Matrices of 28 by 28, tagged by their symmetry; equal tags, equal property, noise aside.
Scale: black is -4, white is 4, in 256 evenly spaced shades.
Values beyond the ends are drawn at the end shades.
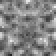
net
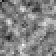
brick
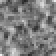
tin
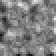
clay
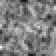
tin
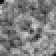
brick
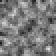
brick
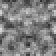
net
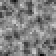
tin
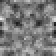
net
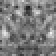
net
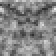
net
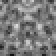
net
